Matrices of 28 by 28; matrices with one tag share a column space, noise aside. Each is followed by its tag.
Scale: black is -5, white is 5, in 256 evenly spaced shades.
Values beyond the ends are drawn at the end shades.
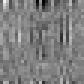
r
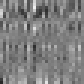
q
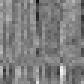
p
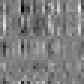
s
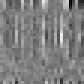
r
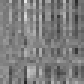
p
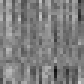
p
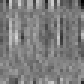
r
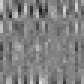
q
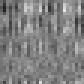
s
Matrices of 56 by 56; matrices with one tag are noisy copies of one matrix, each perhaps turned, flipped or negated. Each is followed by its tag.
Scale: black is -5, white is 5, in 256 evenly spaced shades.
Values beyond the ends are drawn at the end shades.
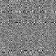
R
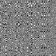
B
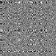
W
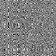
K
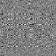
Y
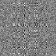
Y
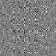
Y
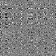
K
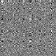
W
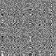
W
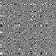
W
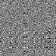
K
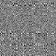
R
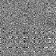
K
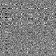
K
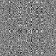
Y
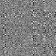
R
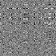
K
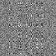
Y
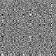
W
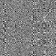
R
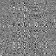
Y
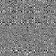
R
